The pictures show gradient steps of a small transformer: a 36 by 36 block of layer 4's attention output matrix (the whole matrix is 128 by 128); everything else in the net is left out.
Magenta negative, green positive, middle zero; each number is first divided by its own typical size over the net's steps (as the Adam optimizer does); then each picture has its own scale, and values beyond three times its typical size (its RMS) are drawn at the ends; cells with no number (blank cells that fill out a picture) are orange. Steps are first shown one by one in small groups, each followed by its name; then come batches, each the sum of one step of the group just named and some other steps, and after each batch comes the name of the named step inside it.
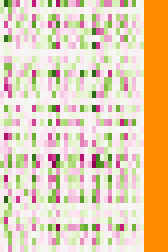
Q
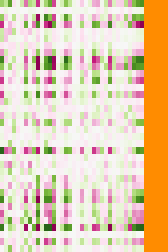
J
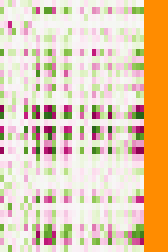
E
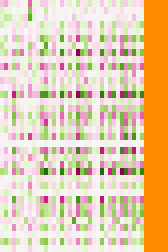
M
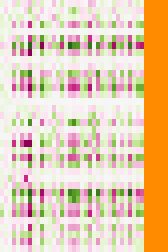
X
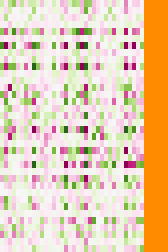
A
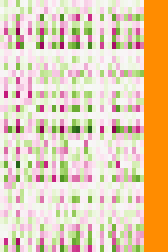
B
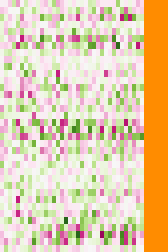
B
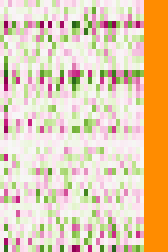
B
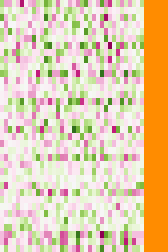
B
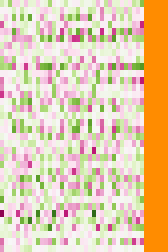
J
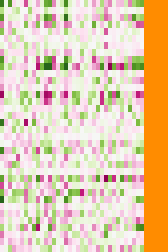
J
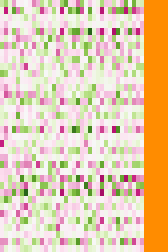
Q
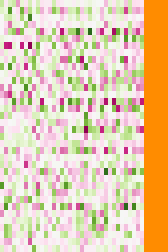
A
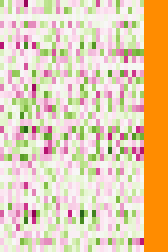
E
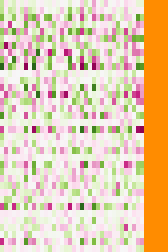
A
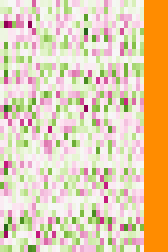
E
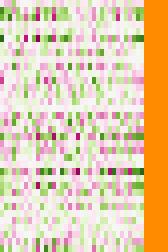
M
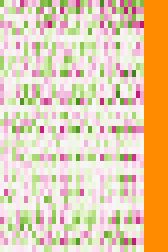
J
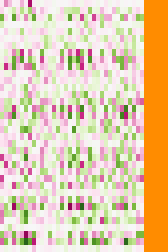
M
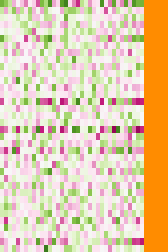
Q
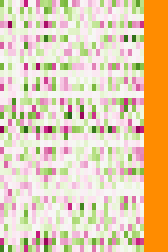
E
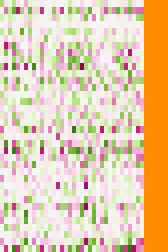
A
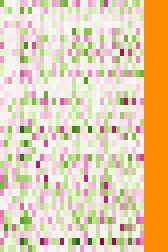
B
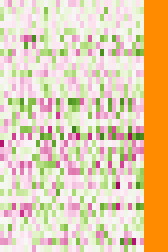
E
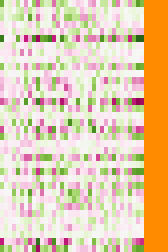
X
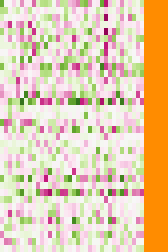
B
